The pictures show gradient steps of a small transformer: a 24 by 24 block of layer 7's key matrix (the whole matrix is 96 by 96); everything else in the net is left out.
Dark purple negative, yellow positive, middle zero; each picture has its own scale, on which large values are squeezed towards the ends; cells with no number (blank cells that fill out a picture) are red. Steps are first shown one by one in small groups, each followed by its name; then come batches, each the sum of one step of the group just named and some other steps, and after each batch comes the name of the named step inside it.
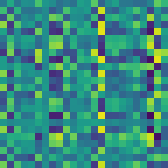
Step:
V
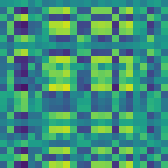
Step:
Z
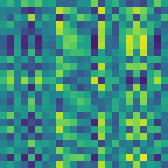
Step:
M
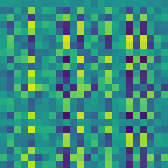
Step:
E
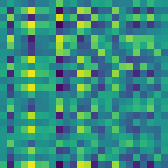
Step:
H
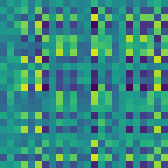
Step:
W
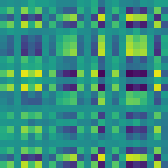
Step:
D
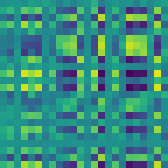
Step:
D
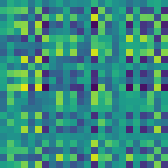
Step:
W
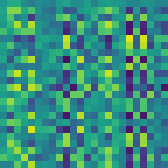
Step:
E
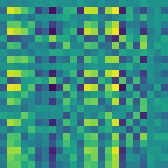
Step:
E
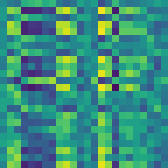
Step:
Z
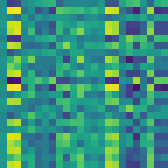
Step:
E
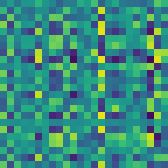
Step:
V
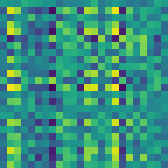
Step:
M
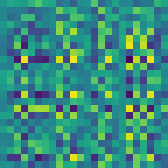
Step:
M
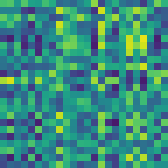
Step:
M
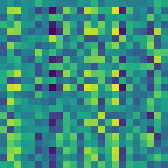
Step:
V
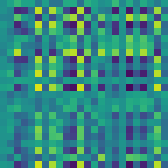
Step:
D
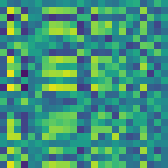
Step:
Z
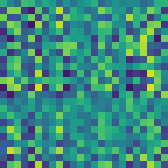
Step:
M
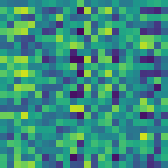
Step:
H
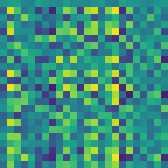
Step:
Z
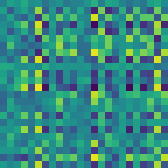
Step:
W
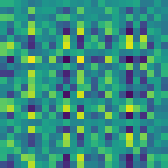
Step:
E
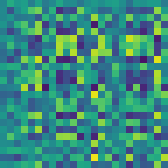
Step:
W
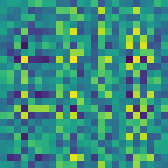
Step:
M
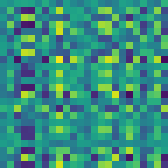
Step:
Z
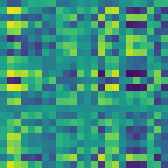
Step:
D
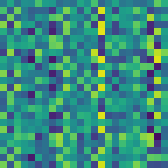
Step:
V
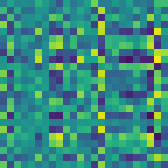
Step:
V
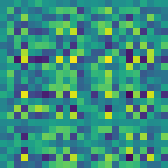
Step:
Z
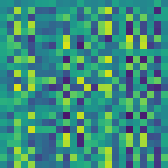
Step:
E
